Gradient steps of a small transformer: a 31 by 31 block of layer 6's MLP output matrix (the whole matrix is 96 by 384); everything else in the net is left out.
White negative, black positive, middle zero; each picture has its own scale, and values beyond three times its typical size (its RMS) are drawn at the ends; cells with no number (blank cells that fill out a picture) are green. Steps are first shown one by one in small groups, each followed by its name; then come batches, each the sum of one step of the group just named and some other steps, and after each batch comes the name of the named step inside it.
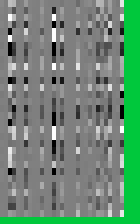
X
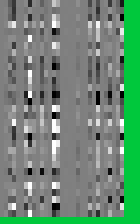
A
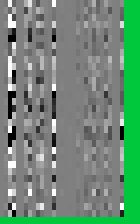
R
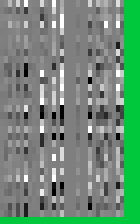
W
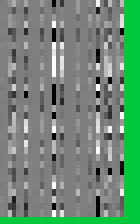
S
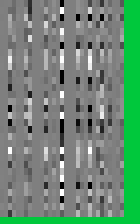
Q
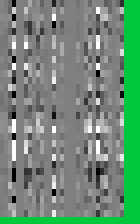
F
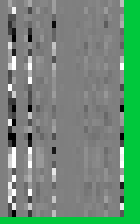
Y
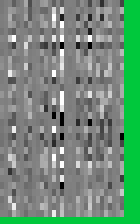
Q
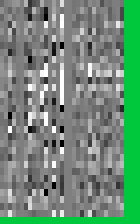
W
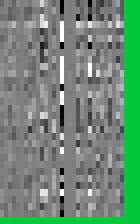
Q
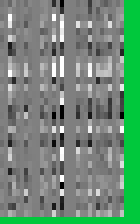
X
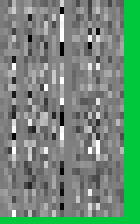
F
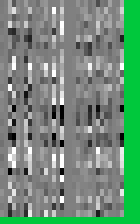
Y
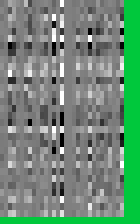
X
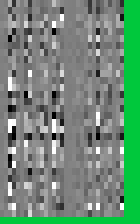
A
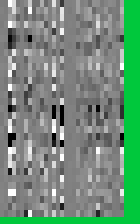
R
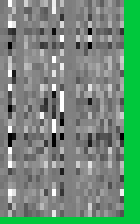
R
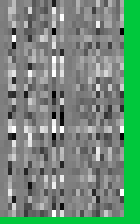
S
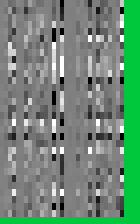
S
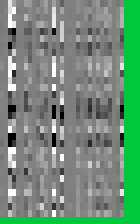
R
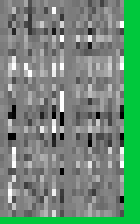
Y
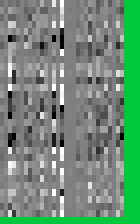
R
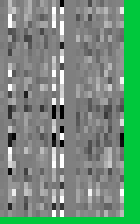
R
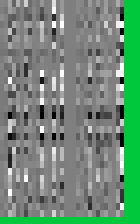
W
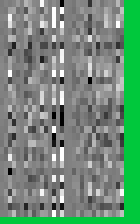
W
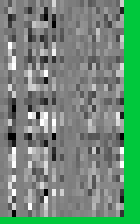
Y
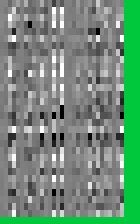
W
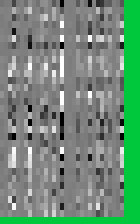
Y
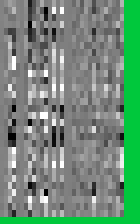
Y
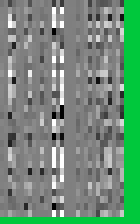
A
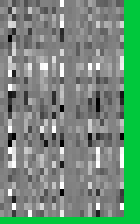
R
